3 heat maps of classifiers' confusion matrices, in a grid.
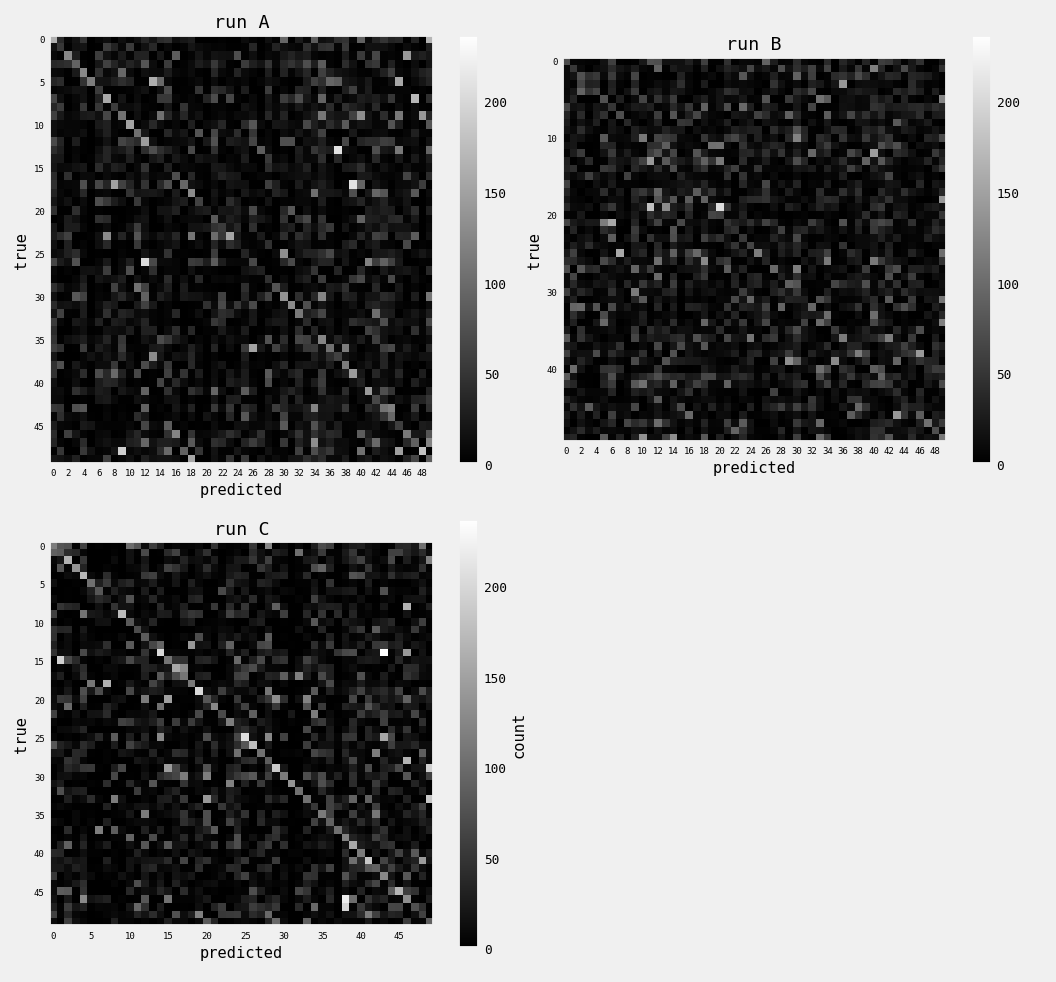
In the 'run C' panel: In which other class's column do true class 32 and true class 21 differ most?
14
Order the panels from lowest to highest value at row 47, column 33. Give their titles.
run C, run A, run B
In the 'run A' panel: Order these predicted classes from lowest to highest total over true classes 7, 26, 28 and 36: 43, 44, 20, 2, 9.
2, 20, 9, 43, 44
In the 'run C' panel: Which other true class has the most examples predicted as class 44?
45
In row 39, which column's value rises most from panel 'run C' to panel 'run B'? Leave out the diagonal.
29
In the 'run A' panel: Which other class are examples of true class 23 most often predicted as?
7
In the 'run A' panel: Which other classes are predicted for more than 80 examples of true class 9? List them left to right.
14, 35, 40, 45, 48
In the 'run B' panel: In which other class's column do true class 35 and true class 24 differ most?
46
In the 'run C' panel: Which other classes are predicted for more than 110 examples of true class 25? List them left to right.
14, 28, 43
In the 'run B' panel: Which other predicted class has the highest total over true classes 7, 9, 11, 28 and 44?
12
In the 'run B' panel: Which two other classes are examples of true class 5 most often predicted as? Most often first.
49, 33
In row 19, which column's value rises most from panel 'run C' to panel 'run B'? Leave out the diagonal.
20
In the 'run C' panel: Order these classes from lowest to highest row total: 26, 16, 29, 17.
16, 26, 17, 29
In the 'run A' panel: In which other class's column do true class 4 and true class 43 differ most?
34
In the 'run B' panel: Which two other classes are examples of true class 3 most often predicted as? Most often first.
36, 2
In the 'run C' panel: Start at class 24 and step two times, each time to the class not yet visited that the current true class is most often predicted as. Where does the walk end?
49
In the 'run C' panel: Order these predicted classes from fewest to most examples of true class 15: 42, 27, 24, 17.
42, 17, 27, 24
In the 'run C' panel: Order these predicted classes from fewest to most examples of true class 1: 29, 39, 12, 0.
29, 39, 12, 0
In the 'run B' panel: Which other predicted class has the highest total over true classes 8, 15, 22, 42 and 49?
14
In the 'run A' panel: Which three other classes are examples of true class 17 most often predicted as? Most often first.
39, 8, 40
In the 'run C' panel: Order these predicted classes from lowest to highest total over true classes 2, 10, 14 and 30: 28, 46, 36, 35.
36, 35, 28, 46
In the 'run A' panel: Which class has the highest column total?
35
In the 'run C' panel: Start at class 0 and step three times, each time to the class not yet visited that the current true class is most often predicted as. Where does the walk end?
38
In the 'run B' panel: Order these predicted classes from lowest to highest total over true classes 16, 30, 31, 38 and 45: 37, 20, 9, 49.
20, 37, 49, 9
